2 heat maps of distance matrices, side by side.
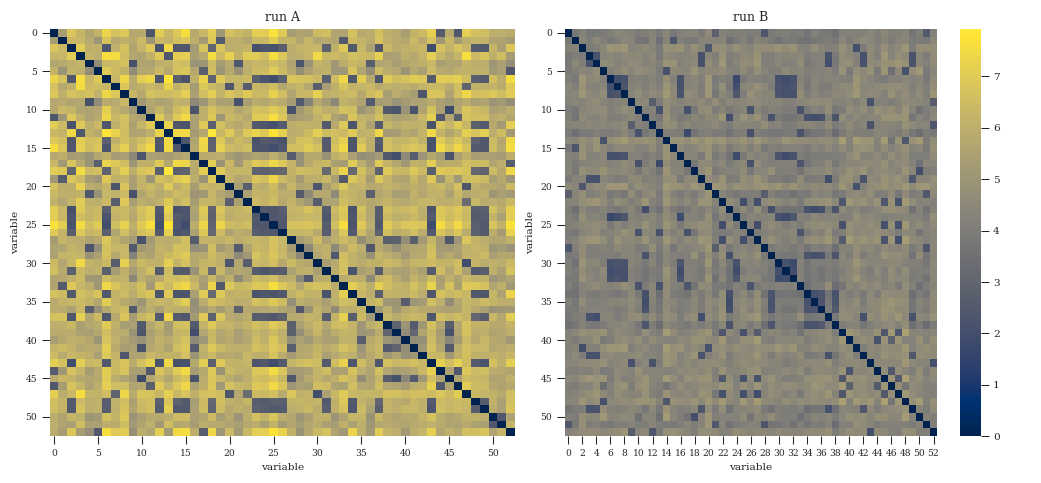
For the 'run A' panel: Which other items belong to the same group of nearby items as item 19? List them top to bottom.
1, 33
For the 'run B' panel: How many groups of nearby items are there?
12
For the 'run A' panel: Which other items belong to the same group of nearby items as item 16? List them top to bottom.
10, 27, 38, 39, 41, 45
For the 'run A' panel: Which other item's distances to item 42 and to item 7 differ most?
8
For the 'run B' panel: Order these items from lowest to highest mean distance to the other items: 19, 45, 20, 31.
31, 19, 45, 20
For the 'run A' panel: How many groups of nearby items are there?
12
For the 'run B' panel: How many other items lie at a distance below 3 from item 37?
5
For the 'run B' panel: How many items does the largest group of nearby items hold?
8
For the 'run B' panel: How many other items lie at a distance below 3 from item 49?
5
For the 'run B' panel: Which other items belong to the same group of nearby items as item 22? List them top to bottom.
25, 27, 39, 45, 47
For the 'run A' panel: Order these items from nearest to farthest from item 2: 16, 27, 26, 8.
26, 16, 27, 8
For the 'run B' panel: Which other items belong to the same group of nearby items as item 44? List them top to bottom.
40, 46
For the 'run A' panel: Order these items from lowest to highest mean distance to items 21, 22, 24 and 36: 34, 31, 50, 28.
28, 31, 34, 50
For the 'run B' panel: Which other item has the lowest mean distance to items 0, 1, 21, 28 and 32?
51
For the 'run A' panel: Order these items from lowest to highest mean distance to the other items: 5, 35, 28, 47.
28, 5, 35, 47
